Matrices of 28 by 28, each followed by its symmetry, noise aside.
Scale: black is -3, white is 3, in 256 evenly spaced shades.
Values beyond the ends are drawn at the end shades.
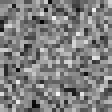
same after a half turn.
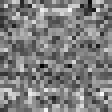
mirrored left to right.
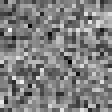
no symmetry.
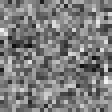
same after a half turn.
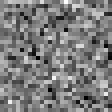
no symmetry.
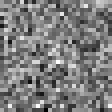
no symmetry.
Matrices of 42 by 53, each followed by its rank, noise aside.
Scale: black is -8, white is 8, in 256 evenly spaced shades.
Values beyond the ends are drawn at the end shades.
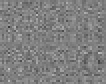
six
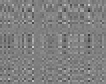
two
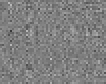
eight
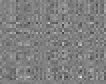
three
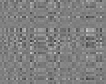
two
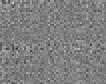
six
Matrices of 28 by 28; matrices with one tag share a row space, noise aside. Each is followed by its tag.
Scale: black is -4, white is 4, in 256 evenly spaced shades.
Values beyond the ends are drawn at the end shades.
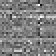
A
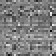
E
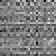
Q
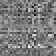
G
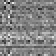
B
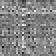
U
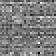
A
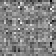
E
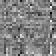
E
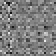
B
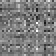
Q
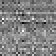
U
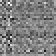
B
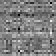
E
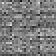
A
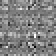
G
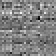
A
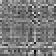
G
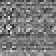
B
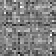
E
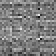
A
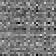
Q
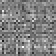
U
